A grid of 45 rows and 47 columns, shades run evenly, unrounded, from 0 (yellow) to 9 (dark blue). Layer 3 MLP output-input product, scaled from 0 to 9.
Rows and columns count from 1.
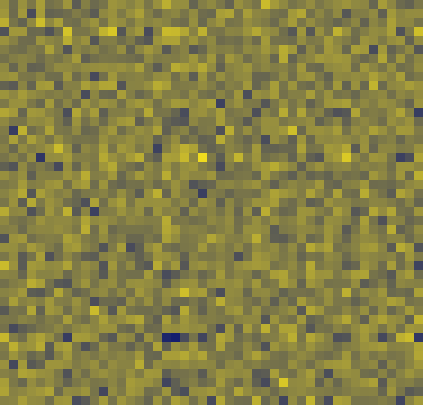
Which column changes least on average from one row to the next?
26
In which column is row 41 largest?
2
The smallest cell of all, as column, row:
23, 18
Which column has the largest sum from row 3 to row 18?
25
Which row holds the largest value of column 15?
28
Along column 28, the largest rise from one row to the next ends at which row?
11
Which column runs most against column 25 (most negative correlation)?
21
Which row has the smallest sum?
4
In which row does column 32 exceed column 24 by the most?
27
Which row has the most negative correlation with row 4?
38
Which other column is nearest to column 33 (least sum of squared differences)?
46
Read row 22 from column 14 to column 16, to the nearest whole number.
4 5 6
